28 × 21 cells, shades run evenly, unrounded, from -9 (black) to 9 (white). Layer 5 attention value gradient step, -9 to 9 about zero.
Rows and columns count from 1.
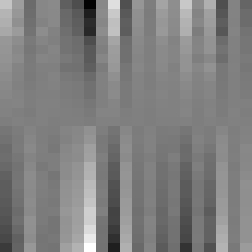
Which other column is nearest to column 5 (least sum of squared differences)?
15
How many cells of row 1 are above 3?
4
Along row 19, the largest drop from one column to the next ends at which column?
9
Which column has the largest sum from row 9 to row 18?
8
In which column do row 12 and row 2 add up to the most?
10
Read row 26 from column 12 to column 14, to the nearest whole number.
-1 0 -2
